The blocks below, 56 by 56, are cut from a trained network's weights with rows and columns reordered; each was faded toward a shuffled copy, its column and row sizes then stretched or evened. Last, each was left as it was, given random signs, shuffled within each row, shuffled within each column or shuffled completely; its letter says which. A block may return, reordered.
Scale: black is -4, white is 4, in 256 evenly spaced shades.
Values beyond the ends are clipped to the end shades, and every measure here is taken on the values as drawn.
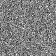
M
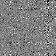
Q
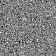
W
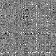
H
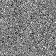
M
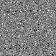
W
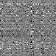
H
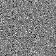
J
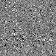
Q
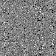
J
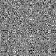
H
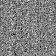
J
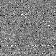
W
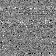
W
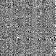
H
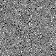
J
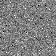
M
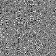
H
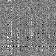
H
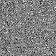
W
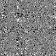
Q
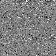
W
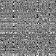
H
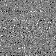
W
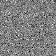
W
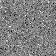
M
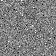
M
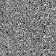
J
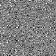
H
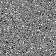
M
